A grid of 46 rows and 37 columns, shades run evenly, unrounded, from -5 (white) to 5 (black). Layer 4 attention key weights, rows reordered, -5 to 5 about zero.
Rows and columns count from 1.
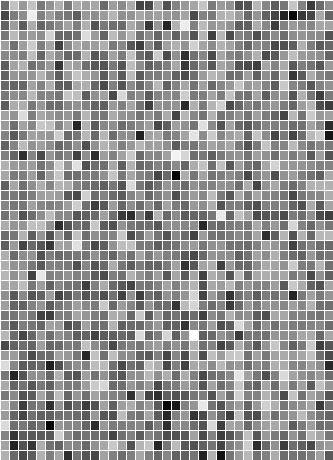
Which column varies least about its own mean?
34
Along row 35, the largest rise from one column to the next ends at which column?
36
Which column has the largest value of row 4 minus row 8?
24
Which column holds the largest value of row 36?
10
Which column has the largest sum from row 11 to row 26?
11
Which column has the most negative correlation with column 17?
2
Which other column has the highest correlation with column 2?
25
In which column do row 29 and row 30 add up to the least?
22
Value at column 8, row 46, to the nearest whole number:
3
